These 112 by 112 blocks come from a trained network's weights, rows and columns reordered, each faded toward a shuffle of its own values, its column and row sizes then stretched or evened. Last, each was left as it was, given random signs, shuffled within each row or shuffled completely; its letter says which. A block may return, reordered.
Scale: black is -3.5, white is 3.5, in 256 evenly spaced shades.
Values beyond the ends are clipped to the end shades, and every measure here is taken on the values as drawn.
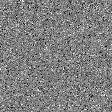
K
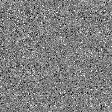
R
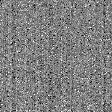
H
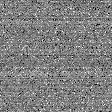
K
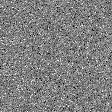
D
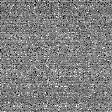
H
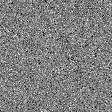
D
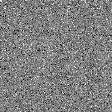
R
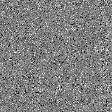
R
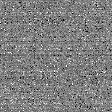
H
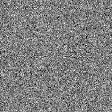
H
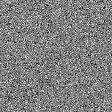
R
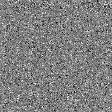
R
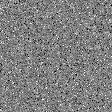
D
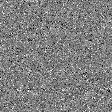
K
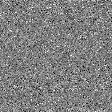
K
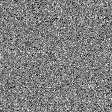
K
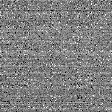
H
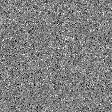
K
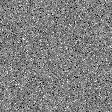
D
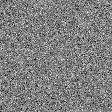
D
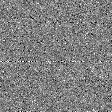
K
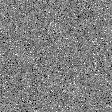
D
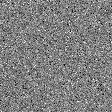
D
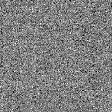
H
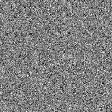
H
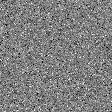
D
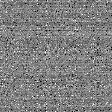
H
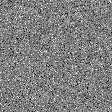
D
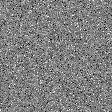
D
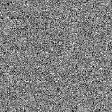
H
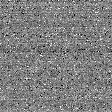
K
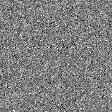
K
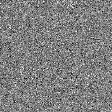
R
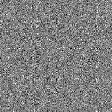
H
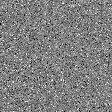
D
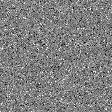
K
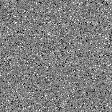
K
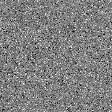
K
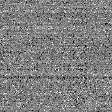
H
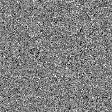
R
